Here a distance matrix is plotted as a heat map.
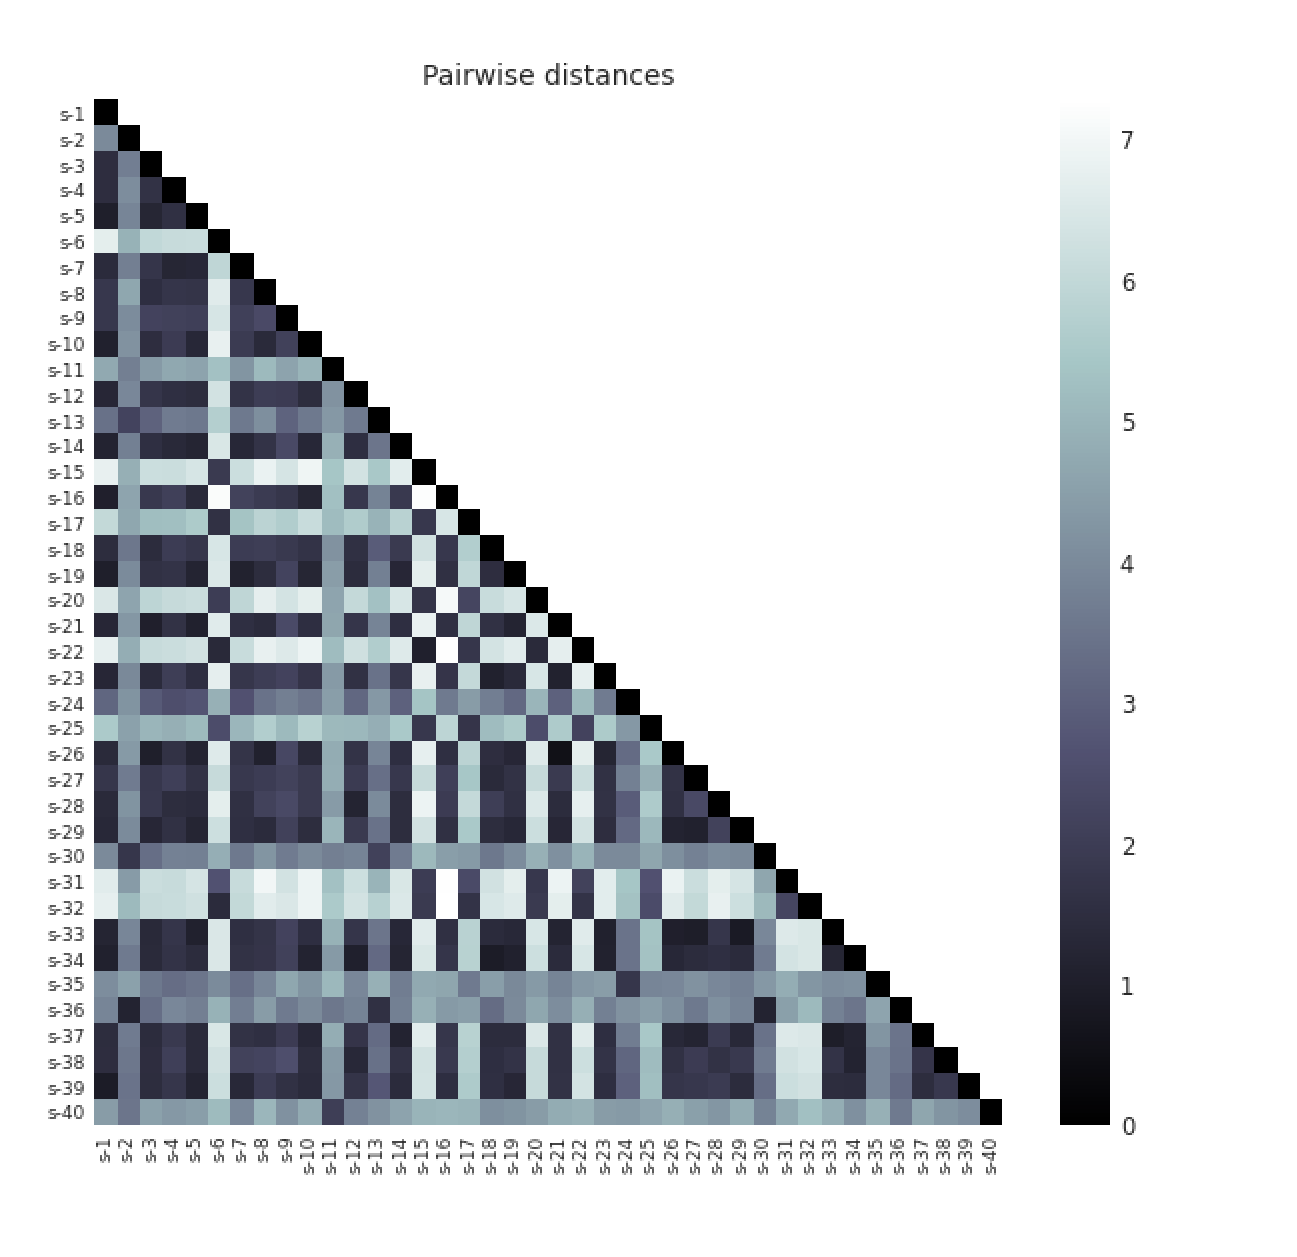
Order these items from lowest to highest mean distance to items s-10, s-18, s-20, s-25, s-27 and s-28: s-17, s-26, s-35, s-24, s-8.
s-26, s-8, s-24, s-35, s-17
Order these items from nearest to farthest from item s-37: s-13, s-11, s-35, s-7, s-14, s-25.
s-14, s-7, s-13, s-35, s-11, s-25
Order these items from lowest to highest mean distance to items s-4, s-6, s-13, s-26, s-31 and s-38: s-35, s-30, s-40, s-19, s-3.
s-3, s-19, s-30, s-35, s-40
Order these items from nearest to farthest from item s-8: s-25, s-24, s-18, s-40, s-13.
s-18, s-24, s-13, s-40, s-25
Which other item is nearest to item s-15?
s-22
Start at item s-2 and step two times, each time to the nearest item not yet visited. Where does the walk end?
s-30
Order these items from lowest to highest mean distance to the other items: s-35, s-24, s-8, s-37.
s-37, s-8, s-24, s-35
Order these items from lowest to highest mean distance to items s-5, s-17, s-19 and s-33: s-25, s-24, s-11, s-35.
s-24, s-35, s-25, s-11
